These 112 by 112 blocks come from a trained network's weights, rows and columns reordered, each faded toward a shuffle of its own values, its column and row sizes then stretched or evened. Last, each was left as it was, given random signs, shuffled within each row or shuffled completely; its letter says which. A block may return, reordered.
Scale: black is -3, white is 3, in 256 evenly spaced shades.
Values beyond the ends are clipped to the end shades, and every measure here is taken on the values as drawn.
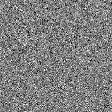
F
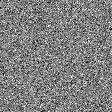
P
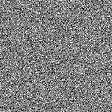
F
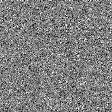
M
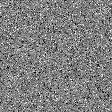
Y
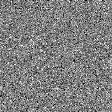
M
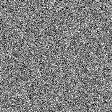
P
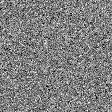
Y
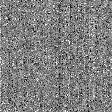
F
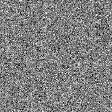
F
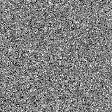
M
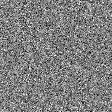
M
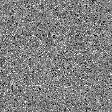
M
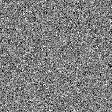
M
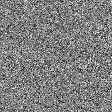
P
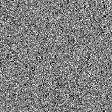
F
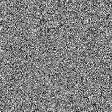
F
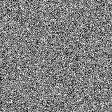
Y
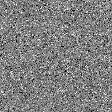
M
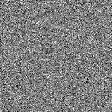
F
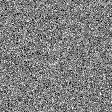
Y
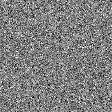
M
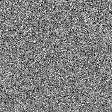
P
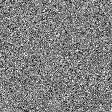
Y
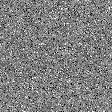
P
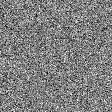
Y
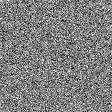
Y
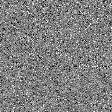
M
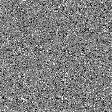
M
